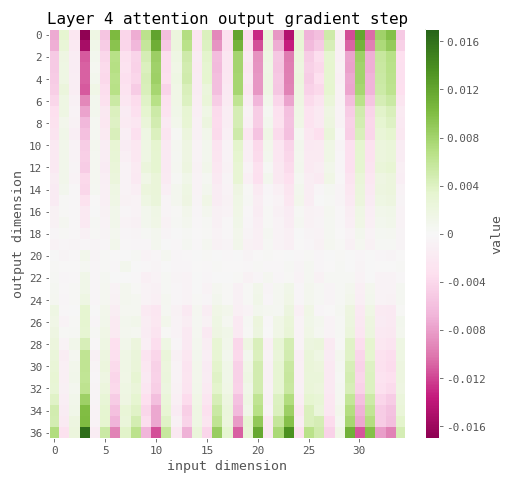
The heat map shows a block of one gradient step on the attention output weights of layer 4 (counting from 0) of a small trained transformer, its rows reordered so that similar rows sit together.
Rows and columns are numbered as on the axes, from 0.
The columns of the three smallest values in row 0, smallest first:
3, 23, 20
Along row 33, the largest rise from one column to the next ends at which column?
31
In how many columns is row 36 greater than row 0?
20
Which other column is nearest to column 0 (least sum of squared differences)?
25
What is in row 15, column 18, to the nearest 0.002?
0.002
